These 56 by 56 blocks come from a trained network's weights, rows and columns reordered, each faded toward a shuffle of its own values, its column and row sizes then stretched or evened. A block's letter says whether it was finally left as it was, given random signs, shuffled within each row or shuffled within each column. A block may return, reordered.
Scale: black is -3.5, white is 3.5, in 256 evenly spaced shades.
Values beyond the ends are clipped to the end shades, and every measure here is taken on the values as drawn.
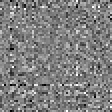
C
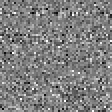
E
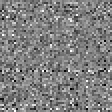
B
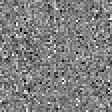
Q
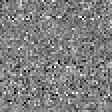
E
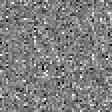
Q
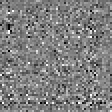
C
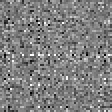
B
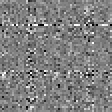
C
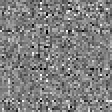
B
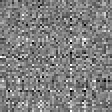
C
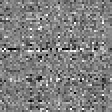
C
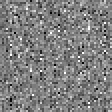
Q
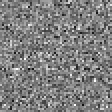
E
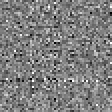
B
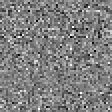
E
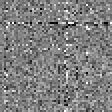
B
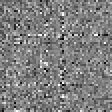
B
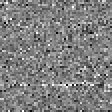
E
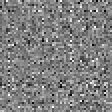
B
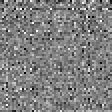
C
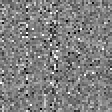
Q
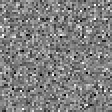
E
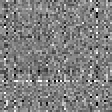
C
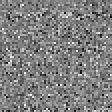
E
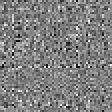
C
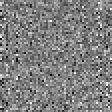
Q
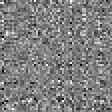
C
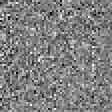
Q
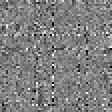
B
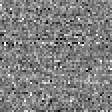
E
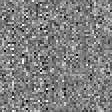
Q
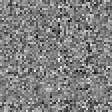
B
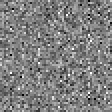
Q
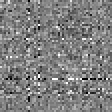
C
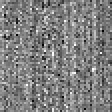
Q
